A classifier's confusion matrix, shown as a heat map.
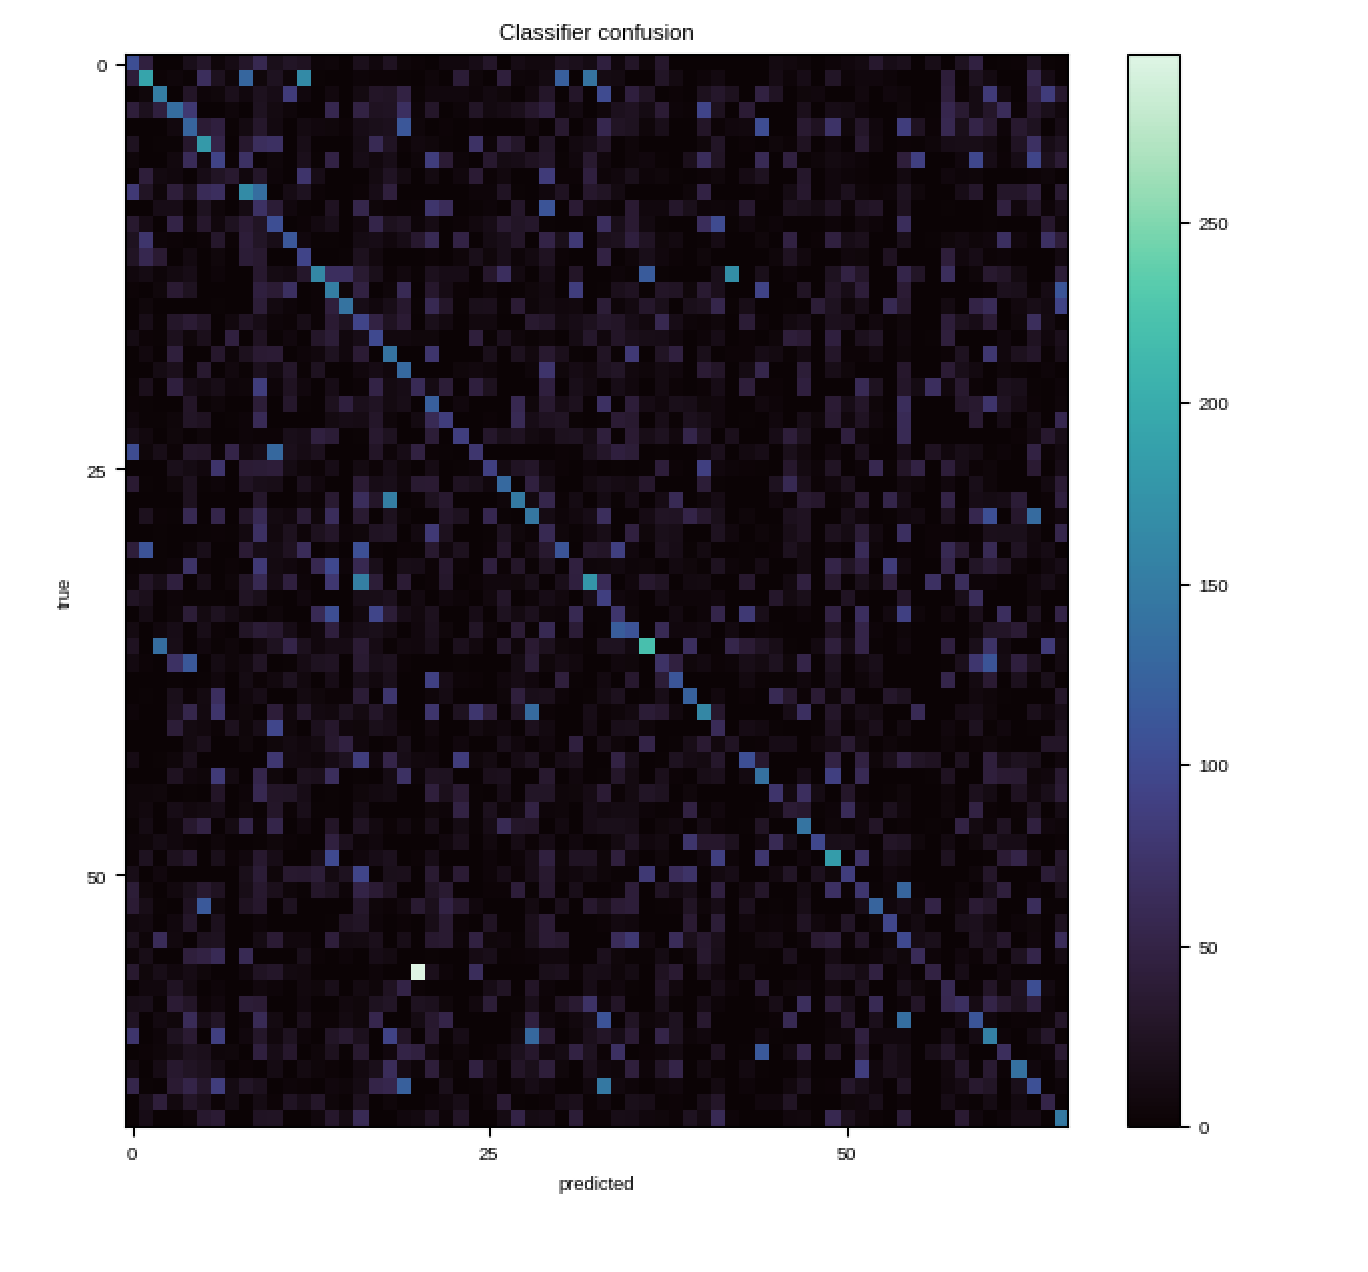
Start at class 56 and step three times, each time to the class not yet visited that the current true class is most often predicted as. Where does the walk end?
29
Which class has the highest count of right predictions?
36
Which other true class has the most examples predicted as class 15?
13
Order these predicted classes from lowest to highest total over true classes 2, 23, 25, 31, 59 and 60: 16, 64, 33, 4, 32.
32, 16, 64, 4, 33
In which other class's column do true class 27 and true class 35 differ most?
18
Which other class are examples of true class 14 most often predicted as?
65
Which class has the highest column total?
9
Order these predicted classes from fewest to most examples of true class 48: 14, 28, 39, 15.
28, 15, 14, 39
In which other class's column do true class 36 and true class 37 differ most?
2
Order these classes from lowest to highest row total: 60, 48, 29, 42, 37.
42, 48, 29, 37, 60
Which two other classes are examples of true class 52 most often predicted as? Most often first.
5, 63
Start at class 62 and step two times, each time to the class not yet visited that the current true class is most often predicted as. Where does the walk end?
54
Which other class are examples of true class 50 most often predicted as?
16
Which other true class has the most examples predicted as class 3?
37
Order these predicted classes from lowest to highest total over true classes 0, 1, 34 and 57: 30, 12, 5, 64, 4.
64, 4, 5, 30, 12
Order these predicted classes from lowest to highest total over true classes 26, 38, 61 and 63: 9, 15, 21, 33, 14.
15, 14, 9, 21, 33
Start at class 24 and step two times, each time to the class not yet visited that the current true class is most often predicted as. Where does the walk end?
41
